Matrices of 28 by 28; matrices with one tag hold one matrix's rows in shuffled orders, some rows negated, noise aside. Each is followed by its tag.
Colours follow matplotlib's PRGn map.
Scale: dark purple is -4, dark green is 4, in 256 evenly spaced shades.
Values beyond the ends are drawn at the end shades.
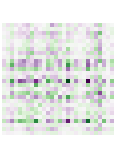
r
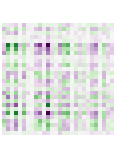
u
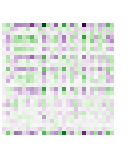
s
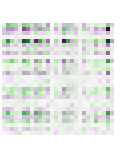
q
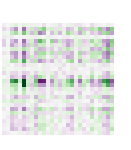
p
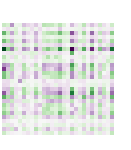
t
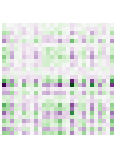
t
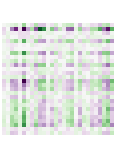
p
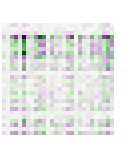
p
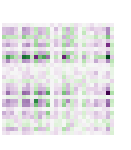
q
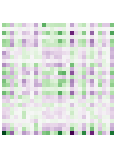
t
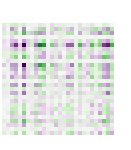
p
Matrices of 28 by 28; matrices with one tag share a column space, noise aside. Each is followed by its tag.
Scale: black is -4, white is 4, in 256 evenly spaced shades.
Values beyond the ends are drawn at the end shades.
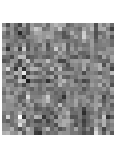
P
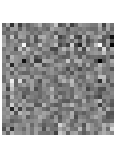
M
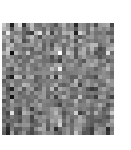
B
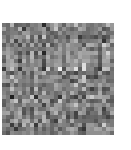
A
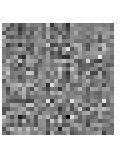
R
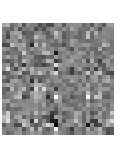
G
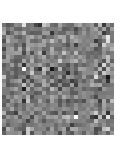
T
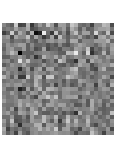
B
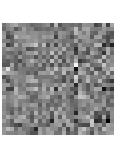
G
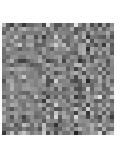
M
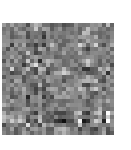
G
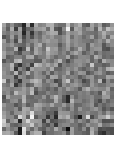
P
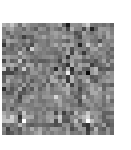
G
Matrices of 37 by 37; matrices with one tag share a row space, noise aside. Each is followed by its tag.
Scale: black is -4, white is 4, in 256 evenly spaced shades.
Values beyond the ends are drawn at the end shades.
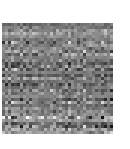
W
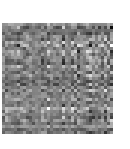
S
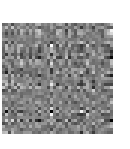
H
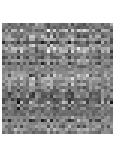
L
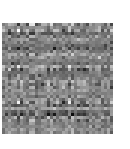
L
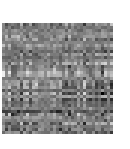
W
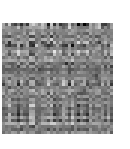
L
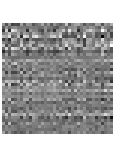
W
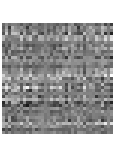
W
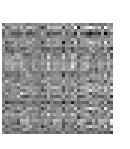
S
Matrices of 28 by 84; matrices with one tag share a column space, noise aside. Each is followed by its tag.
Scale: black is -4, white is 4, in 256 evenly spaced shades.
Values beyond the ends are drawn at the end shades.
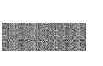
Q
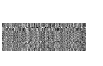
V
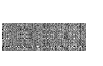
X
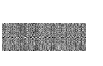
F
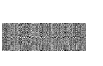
F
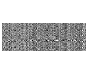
Q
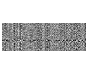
Q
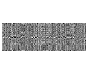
F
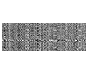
Q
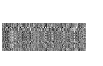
V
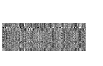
V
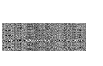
Q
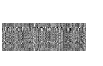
V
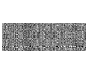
X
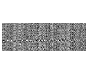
Q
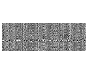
Q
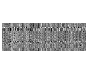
V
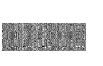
X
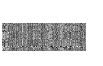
X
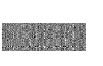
X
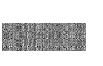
X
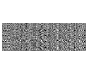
Q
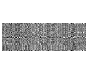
F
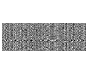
Q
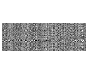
Q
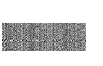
Q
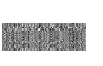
V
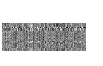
V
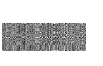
F
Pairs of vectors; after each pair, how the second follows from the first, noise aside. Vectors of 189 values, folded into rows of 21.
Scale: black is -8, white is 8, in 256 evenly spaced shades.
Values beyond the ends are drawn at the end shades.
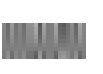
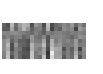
reversed, scaled up.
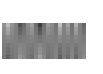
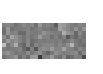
shuffled.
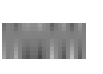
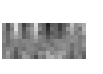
reversed, scaled up.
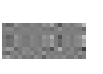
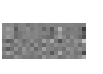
wrapped around, negated.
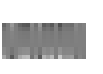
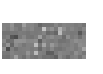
shuffled.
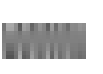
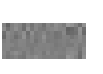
wrapped around, negated, shrunk.
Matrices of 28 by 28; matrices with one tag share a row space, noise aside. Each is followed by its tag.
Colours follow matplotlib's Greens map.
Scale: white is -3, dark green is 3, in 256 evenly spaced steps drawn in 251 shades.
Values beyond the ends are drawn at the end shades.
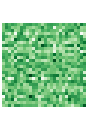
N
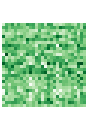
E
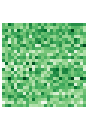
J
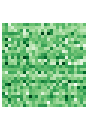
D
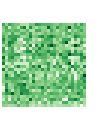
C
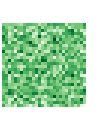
N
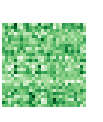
N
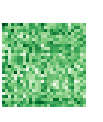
J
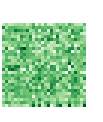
C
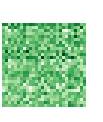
D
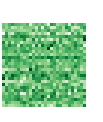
C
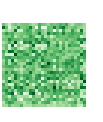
N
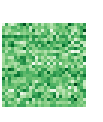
C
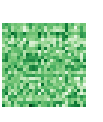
D
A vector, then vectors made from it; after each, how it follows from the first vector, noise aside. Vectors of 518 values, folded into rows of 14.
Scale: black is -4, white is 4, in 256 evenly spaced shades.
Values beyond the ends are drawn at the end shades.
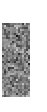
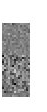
reversed, partly zeroed.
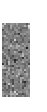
reversed, partly zeroed.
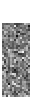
reversed, negated.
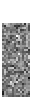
negated.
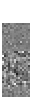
reversed, negated, partly zeroed.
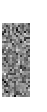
wrapped around.
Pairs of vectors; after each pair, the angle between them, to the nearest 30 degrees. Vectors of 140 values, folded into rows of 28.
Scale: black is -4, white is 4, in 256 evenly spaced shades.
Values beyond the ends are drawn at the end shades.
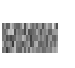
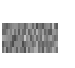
60 degrees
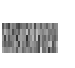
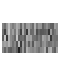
120 degrees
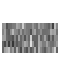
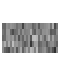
150 degrees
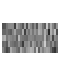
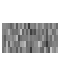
120 degrees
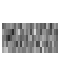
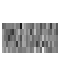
30 degrees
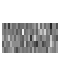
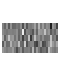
30 degrees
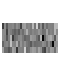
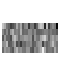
120 degrees
